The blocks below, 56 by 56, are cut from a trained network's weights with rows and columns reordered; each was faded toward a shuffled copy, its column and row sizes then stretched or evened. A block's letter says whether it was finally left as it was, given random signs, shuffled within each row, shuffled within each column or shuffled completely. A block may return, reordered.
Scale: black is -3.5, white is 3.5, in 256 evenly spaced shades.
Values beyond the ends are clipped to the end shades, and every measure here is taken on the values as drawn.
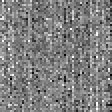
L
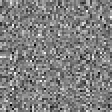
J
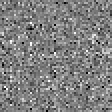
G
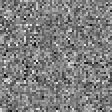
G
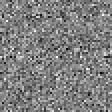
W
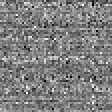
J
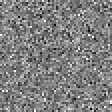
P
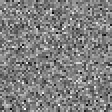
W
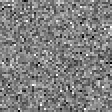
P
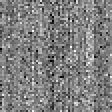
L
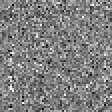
L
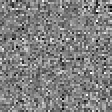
G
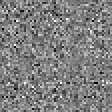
G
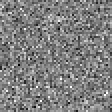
P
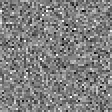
P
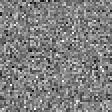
P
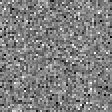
P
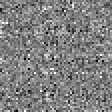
G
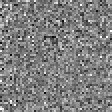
G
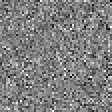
J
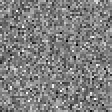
P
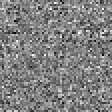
G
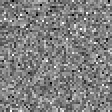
P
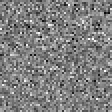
W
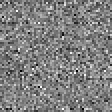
W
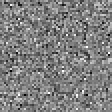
G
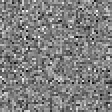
G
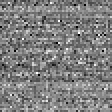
W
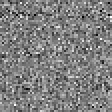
W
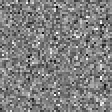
L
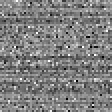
W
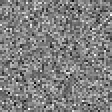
P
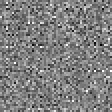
J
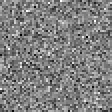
P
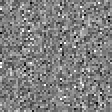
L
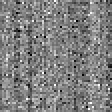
J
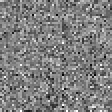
G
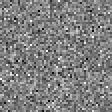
P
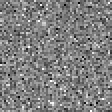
P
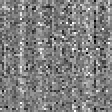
J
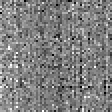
J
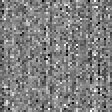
L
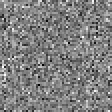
G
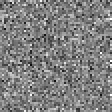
G
